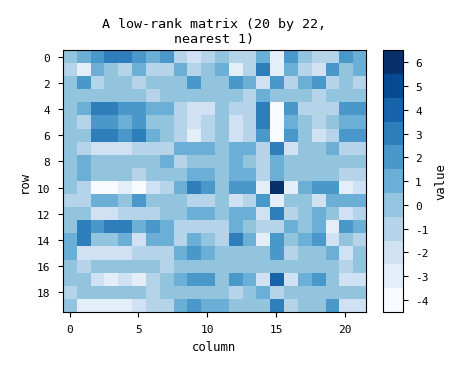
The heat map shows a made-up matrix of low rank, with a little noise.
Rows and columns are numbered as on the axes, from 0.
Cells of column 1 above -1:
12
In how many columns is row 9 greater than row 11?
8
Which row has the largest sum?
13
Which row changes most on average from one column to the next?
10
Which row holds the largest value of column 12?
14
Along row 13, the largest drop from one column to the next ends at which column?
19
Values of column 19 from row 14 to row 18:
-2 1 0 0 0
